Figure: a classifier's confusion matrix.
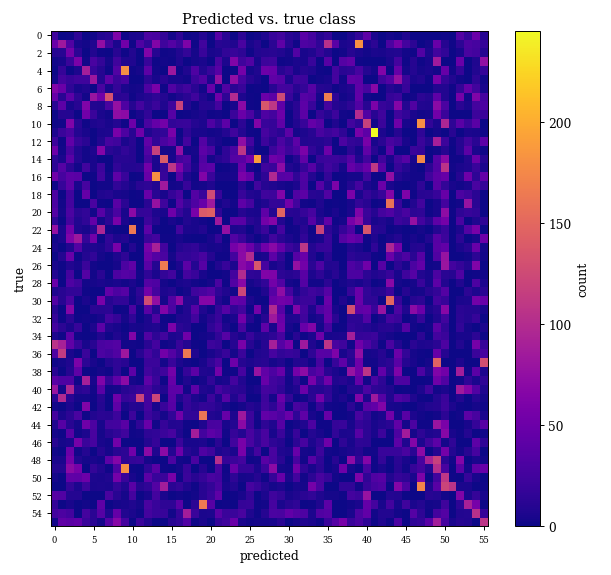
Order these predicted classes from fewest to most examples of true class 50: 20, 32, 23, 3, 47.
32, 23, 20, 3, 47
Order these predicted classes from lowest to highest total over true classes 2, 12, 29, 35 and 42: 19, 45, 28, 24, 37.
45, 37, 19, 28, 24
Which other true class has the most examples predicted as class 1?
36
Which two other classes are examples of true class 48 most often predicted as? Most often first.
49, 21
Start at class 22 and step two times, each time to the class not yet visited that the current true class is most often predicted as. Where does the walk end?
47
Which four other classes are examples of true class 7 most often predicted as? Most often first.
35, 29, 23, 5
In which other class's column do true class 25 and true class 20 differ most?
29
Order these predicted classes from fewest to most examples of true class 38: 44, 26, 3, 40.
3, 44, 26, 40
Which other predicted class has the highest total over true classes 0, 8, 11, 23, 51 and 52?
41
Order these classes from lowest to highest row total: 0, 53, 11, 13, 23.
0, 23, 53, 11, 13
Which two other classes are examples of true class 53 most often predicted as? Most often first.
19, 54
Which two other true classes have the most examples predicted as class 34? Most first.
22, 41
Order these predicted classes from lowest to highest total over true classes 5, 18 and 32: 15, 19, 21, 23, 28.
15, 19, 23, 21, 28
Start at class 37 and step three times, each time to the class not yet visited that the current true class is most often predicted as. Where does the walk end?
39
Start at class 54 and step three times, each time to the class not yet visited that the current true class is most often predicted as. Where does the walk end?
26
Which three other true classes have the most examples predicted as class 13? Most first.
16, 41, 24
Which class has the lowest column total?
51
